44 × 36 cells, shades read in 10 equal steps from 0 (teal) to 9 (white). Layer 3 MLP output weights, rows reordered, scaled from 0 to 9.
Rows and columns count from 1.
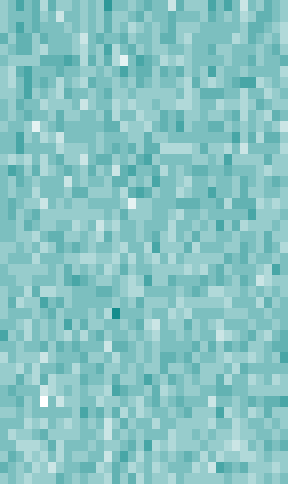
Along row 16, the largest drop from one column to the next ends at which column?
16
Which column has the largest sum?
6
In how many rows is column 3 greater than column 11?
14
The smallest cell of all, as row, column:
29, 15
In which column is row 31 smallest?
1
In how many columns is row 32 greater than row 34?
7
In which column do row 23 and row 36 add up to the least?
20
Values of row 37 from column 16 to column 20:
4 5 6 4 3
